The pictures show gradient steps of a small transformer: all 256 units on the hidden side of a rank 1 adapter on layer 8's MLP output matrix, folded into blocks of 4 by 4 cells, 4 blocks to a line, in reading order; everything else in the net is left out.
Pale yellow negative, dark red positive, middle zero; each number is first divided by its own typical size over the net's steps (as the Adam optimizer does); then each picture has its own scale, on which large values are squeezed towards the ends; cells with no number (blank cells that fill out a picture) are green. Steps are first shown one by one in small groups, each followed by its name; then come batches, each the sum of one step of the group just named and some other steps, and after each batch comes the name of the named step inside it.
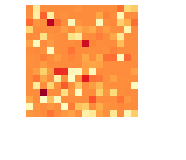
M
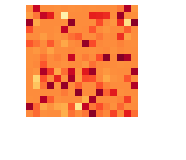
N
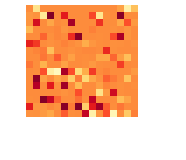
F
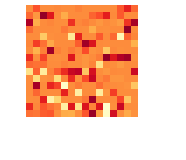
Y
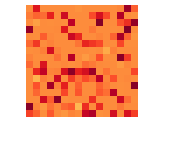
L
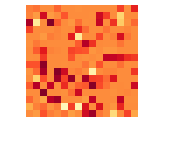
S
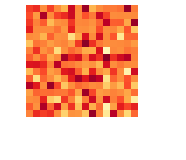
Y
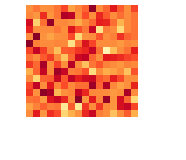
S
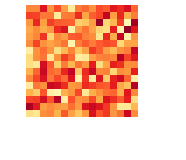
L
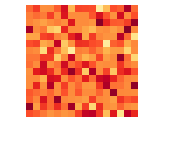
L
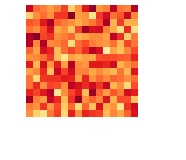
S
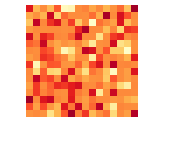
F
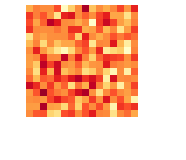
S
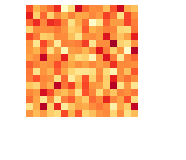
M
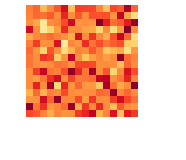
L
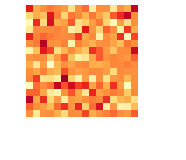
F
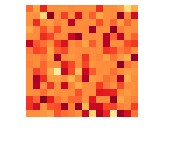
F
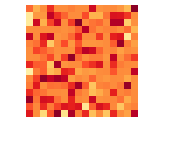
F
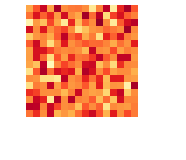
L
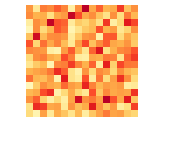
M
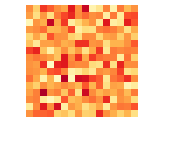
M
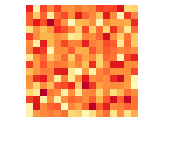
M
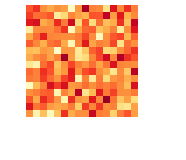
N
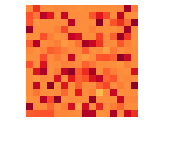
L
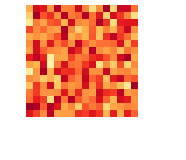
L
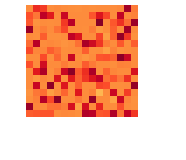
L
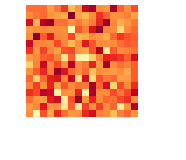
S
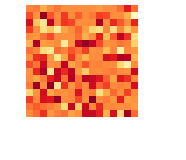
S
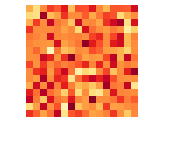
M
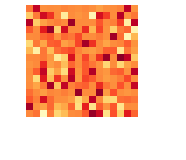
N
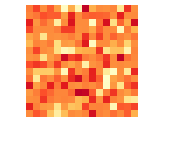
N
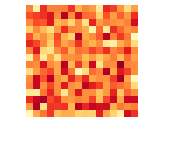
F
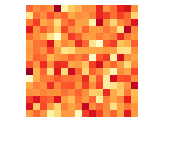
L
